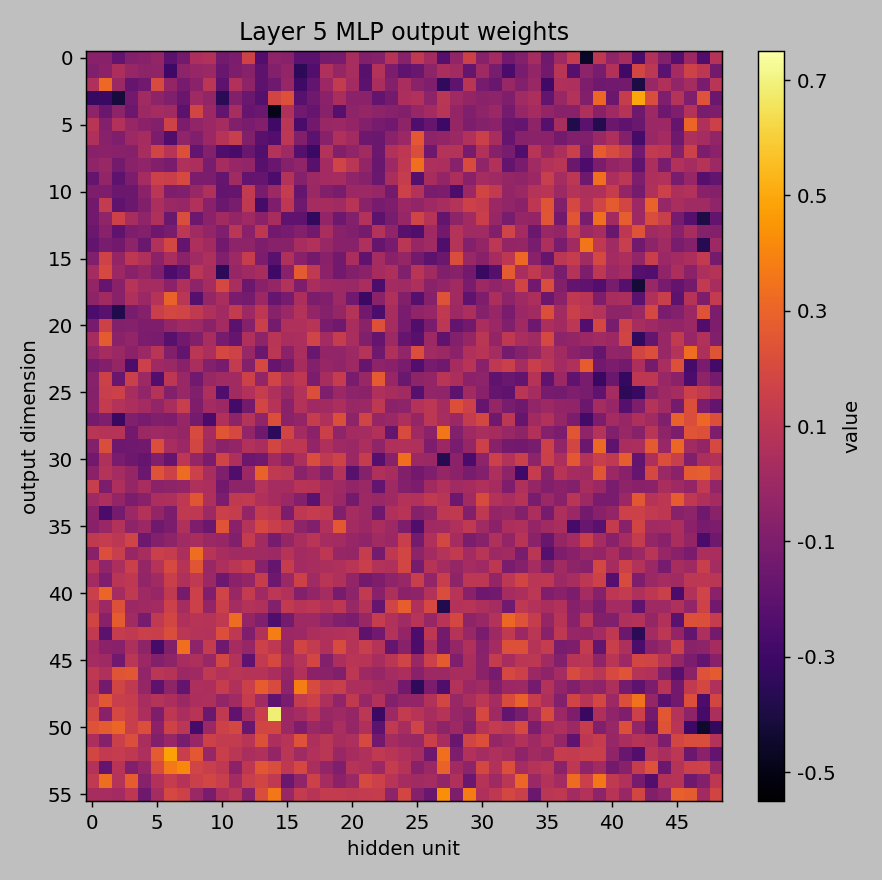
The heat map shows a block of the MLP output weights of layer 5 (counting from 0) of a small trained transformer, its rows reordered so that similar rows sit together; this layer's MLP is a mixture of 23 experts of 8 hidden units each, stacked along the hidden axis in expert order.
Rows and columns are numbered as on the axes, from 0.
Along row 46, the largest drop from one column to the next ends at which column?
4
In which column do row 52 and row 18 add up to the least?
42
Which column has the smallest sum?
22
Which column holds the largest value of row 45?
27
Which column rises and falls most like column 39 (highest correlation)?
37
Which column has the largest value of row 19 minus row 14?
47
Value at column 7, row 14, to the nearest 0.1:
-0.2
